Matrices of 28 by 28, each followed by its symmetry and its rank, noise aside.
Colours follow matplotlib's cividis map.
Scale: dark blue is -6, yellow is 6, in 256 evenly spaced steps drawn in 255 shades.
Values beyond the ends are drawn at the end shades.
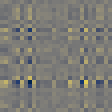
no symmetry, rank one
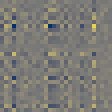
no symmetry, rank one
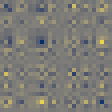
symmetric, rank two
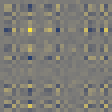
symmetric, rank one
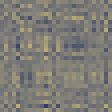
no symmetry, rank two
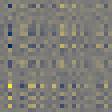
no symmetry, rank one
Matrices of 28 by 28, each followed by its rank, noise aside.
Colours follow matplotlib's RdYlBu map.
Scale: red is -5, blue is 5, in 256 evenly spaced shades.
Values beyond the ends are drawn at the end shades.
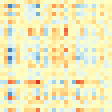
two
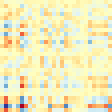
two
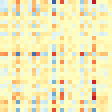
two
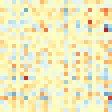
four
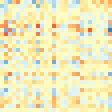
three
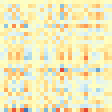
two
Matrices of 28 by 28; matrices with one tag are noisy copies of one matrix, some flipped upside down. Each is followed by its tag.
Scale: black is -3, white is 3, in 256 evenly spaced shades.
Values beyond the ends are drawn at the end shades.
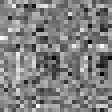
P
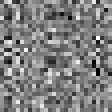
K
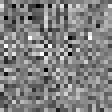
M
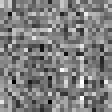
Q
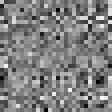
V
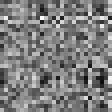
V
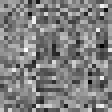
P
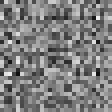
K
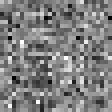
Q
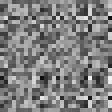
V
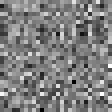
V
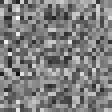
K
